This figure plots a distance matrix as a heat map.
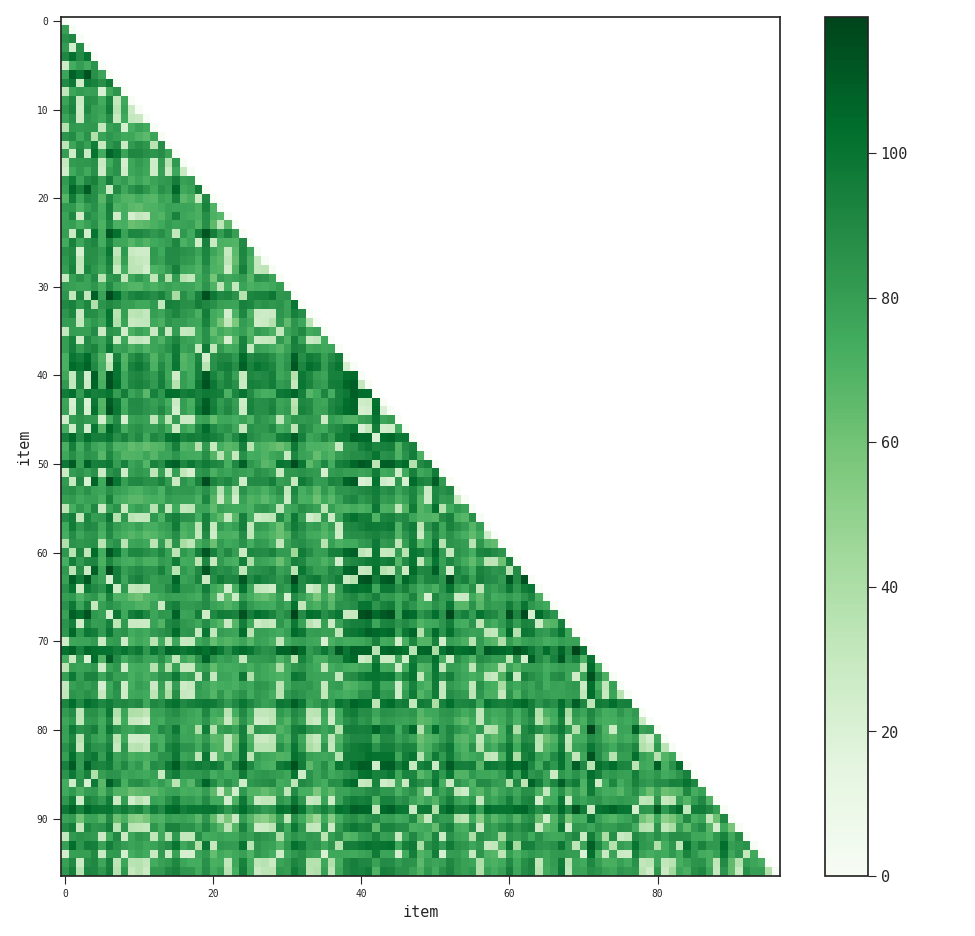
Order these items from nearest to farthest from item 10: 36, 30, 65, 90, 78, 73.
36, 78, 90, 65, 30, 73
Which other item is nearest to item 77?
89
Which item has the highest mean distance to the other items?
71
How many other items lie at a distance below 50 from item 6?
5
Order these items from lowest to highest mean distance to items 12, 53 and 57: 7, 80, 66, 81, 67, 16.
16, 80, 81, 66, 7, 67
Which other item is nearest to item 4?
66
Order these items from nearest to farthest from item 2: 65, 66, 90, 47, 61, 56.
56, 90, 65, 66, 61, 47
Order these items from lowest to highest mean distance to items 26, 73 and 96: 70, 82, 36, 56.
36, 56, 82, 70
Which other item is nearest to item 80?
74
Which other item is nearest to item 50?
84
